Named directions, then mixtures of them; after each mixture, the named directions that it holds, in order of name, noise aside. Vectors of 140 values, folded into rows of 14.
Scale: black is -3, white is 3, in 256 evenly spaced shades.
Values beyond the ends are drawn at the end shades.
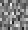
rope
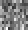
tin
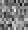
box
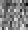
box, tin.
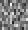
rope.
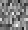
box, rope.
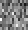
box, rope, tin.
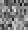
box.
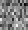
box, rope, tin.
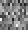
box, rope, tin.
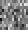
box, rope, tin.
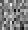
box, rope, tin.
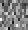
rope, tin.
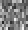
tin.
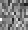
box, rope, tin.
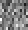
box, rope, tin.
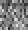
box, rope, tin.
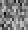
box.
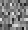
box, rope.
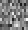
box, rope.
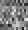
box, rope.
